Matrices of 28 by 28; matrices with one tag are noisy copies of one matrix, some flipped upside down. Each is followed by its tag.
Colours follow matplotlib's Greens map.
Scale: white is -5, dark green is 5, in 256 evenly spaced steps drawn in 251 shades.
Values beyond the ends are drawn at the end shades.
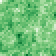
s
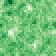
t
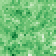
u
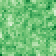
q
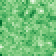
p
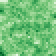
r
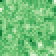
p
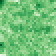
r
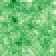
u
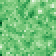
p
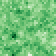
u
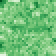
r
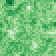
t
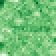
r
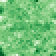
r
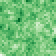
s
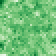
r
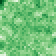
r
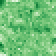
r
